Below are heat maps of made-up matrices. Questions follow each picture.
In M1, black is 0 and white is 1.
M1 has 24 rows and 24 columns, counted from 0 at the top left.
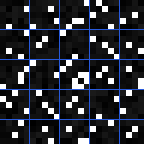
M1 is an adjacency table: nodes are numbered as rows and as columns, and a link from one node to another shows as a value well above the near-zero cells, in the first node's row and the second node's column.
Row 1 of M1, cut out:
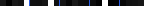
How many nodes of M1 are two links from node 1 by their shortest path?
5
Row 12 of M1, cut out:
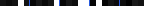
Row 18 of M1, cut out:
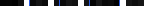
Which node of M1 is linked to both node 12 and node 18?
node 13
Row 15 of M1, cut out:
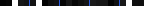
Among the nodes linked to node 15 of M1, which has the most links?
node 21
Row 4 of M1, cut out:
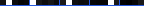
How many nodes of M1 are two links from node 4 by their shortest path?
6
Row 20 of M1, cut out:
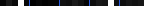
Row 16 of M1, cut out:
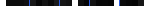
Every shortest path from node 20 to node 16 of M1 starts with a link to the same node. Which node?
node 3
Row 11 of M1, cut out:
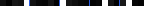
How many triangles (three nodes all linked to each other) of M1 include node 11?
0
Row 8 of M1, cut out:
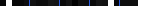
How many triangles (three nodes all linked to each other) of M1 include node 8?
0
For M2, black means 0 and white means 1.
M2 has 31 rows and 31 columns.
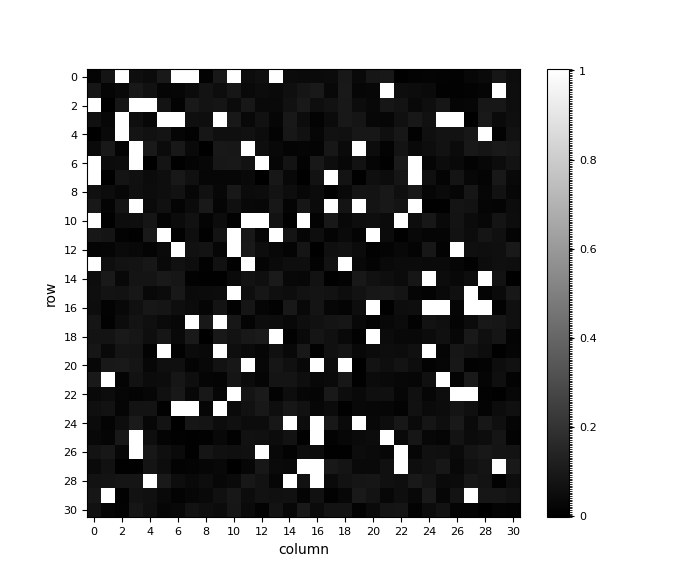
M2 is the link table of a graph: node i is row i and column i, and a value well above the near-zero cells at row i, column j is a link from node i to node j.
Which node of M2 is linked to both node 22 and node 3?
node 26
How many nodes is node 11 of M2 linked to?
4
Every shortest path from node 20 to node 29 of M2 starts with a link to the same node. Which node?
node 16
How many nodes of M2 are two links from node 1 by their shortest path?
2
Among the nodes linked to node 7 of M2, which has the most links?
node 0
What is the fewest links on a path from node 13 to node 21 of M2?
5
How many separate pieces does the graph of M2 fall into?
3
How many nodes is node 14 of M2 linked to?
2
